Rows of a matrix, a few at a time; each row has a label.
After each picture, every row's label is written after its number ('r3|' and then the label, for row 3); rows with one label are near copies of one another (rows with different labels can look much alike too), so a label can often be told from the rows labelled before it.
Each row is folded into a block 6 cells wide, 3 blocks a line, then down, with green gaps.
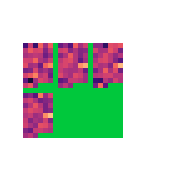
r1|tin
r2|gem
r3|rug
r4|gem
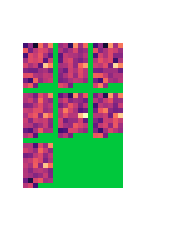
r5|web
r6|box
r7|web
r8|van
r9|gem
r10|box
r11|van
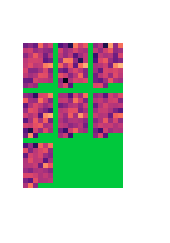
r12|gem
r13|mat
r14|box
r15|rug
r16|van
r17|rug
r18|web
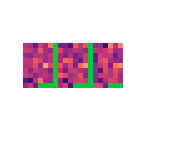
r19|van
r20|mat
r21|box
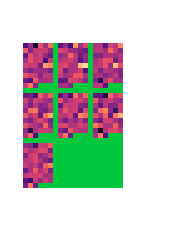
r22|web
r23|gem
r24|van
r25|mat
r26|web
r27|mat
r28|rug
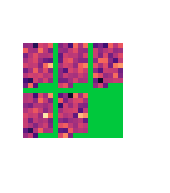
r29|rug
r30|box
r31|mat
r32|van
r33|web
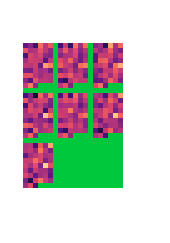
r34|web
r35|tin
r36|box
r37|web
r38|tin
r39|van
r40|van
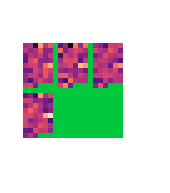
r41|box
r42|web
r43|rug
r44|gem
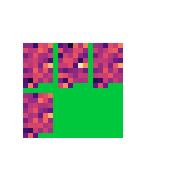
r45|rug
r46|web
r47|rug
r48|rug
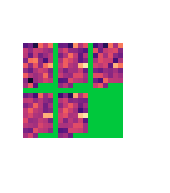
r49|mat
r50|gem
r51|web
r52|gem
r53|gem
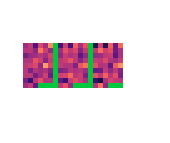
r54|van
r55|tin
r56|tin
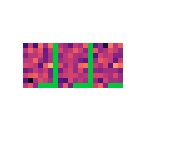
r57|tin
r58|rug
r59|web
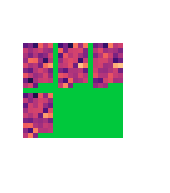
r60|mat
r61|web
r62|gem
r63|web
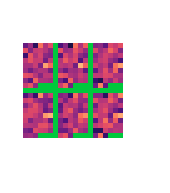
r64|web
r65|web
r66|rug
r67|gem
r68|box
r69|rug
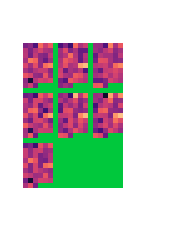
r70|mat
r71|gem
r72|box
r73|mat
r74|box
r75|box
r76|mat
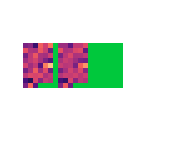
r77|rug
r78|rug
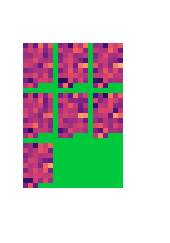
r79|tin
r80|rug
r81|rug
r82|tin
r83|gem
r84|web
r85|rug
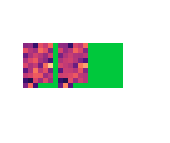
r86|rug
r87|rug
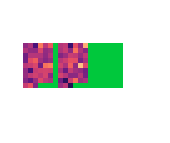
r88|box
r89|van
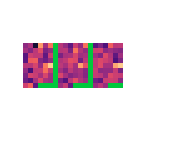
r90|box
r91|van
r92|gem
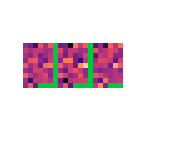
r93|mat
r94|mat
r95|web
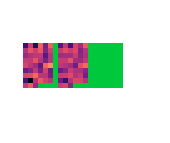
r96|tin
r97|tin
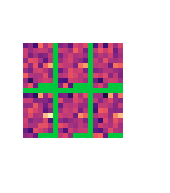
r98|mat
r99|rug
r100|tin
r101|gem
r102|web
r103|box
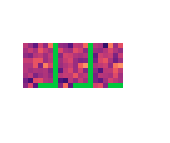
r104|van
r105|rug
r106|box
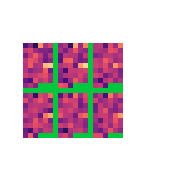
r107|gem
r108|box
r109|van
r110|rug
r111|tin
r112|box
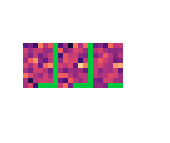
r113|mat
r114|web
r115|gem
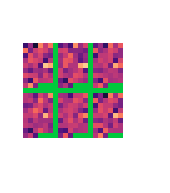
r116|web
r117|gem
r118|web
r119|van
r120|rug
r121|web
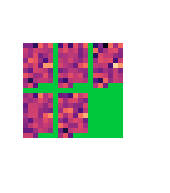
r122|mat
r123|tin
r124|web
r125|box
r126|mat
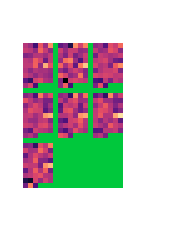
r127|van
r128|mat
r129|rug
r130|gem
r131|box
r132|gem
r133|rug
